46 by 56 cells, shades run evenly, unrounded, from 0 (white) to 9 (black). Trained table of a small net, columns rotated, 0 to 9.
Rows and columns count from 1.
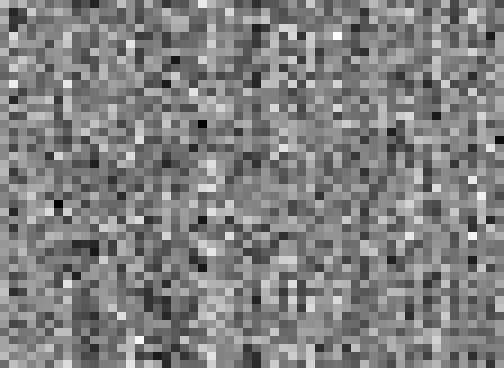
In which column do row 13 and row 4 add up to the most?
2
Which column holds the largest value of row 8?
20
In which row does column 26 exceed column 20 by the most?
10
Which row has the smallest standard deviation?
41
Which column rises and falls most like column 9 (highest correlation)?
37
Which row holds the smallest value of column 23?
1
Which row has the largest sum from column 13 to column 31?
45
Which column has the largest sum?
29
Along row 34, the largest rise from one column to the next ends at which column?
55
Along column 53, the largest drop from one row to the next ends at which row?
30
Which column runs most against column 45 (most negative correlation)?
16
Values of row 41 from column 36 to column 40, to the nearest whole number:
4 5 4 5 5
